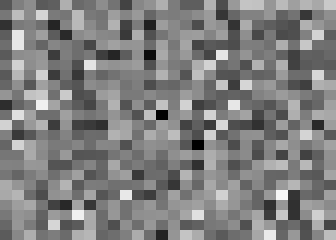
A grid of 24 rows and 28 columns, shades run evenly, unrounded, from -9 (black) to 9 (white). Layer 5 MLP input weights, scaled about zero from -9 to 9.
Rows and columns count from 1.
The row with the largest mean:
22
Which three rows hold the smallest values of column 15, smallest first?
19, 18, 9
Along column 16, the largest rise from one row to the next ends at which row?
24
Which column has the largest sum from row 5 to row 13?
4
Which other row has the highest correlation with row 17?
15
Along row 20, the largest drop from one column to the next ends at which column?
25
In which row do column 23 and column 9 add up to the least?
13
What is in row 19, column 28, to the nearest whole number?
-3
